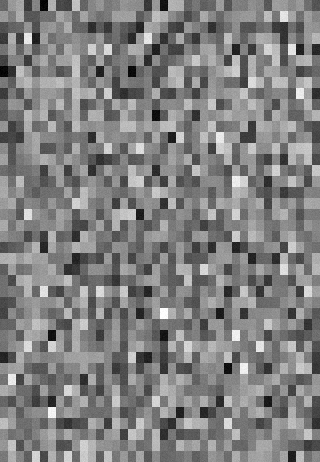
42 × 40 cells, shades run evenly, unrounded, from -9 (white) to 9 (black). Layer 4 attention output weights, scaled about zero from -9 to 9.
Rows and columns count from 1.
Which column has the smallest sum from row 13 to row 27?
28
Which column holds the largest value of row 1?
6
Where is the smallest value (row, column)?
29, 21
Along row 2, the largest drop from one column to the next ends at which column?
36
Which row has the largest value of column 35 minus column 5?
24
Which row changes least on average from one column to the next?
18
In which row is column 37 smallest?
5
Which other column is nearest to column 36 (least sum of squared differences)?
27
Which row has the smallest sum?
32
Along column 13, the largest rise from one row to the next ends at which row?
7
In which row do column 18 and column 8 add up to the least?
17
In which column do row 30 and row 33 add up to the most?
1
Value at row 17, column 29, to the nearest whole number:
2
